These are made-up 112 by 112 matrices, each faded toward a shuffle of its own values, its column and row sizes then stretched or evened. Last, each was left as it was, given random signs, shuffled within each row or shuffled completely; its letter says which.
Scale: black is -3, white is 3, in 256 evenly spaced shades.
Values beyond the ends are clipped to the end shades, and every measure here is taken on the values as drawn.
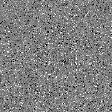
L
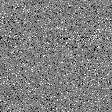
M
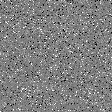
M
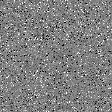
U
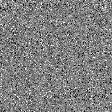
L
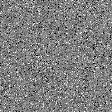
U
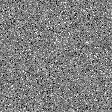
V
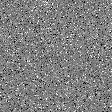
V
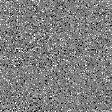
L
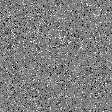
U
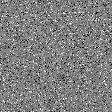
M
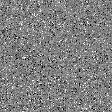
U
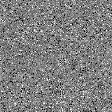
L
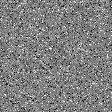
M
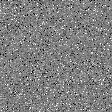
M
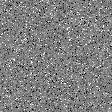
V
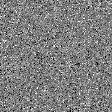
U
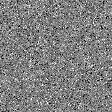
M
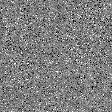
U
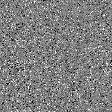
L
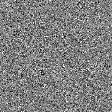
L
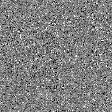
L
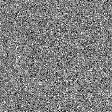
L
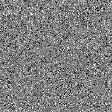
L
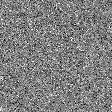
V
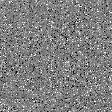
L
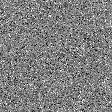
V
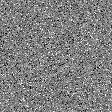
V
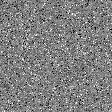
V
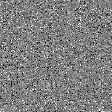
L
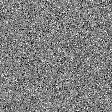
V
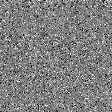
M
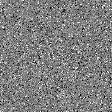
U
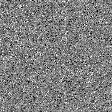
M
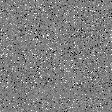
U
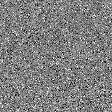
M
